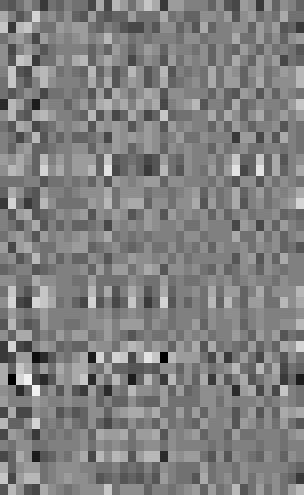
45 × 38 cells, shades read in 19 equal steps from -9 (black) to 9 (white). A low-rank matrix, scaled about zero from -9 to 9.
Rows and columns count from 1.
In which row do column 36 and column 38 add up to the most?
32
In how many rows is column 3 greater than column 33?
22
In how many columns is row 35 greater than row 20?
16
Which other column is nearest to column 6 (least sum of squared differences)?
12
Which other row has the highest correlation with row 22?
4
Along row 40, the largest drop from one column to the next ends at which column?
21
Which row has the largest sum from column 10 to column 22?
33
